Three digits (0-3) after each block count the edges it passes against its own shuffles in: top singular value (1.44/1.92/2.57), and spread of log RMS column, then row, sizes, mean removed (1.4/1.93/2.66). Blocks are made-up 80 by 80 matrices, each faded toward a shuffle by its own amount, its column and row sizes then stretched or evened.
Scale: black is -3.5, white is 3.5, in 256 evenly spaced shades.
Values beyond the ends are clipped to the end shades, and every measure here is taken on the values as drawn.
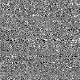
0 1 3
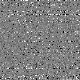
1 1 3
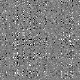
0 3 2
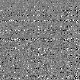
0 2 3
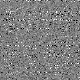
0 1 3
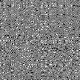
2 0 3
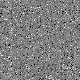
0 0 1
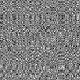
3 0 1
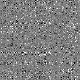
2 2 2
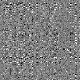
2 2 2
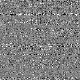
0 1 3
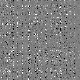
1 3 2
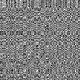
3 0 1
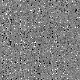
0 2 1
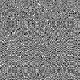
3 0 1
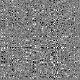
2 3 2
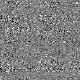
0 2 3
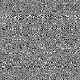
2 1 3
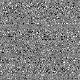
1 0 3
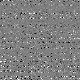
0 1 3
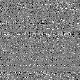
1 0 3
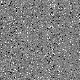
0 2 0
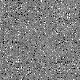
1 1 1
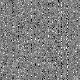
1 3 0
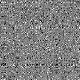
2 1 2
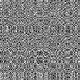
3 0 2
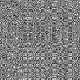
3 0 2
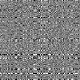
3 2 3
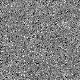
0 1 1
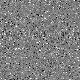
1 0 1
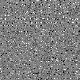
1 0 2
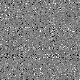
1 1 2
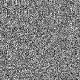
1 1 0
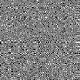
2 1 2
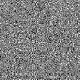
2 1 1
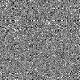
2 1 2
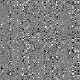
2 3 1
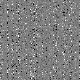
0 3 0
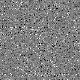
1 1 2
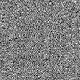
2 0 0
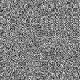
2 0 0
